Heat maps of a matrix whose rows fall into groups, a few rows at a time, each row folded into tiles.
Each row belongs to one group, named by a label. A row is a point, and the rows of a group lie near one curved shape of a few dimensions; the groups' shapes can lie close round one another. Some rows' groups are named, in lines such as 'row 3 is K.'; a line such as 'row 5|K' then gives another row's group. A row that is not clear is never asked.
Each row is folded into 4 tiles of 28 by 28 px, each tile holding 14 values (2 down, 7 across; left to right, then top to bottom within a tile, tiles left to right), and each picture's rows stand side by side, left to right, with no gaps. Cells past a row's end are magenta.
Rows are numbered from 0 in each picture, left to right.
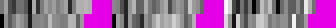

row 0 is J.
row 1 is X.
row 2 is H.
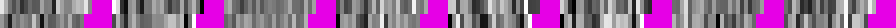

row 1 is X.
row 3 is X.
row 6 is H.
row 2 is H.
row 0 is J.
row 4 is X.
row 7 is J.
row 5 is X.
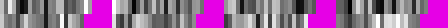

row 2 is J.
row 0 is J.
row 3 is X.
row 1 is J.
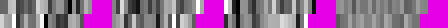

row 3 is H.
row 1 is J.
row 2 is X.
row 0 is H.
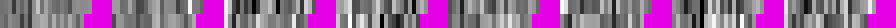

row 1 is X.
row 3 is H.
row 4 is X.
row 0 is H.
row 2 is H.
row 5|J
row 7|J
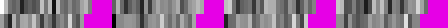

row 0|J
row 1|J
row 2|J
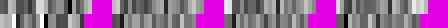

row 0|H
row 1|J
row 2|J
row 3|J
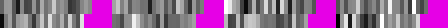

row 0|J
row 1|H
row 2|J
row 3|X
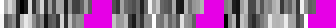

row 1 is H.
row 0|J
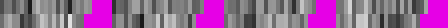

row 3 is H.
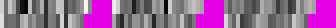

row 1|J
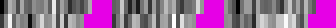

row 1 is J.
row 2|X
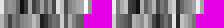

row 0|J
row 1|J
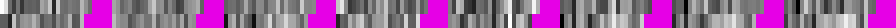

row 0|J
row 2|X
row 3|J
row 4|J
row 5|X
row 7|X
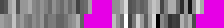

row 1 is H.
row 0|H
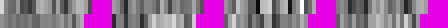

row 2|X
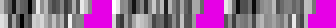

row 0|H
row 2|H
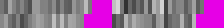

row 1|J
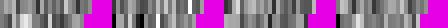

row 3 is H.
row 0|H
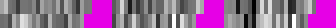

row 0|H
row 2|H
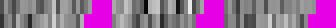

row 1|X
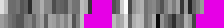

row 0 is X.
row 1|H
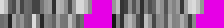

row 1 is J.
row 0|J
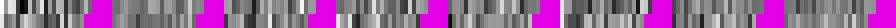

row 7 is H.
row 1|X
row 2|X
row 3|H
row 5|X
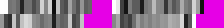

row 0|J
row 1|X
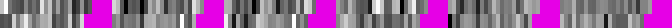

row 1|H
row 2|H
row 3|X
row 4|J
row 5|H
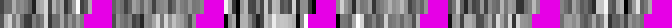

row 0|X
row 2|X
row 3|H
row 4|J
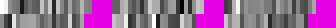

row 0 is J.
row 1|H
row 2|H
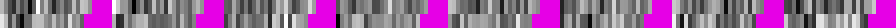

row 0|H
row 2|J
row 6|H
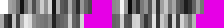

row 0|J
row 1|J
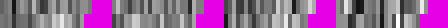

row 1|H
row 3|J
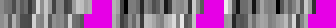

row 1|X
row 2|X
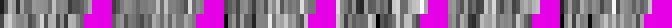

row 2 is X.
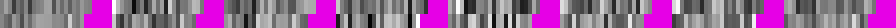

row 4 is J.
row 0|H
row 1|J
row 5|H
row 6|J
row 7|H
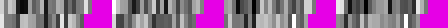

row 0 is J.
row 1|J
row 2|H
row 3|H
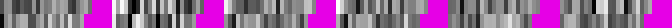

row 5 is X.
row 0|J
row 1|J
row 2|J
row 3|J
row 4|X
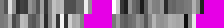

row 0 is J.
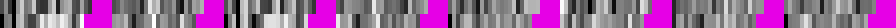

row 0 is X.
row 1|H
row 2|X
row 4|J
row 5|H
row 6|X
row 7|H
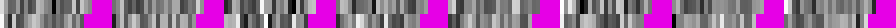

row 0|H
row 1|J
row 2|H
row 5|J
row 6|J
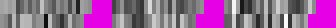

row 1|H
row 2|J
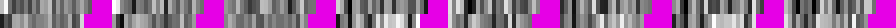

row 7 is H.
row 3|X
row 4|J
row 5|X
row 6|X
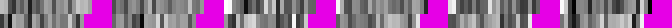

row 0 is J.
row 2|J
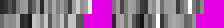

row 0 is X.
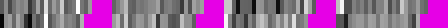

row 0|X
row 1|H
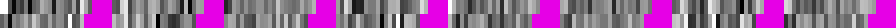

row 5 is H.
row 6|H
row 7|J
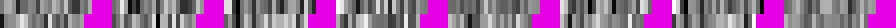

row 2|X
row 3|J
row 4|H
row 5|H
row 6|X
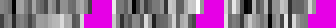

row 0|X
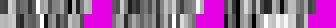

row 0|H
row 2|X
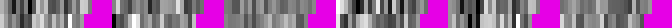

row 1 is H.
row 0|H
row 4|H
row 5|H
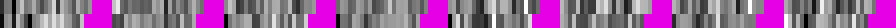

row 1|J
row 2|J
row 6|X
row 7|H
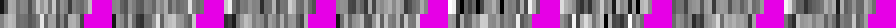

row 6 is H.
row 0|H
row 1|X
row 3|J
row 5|H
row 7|J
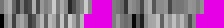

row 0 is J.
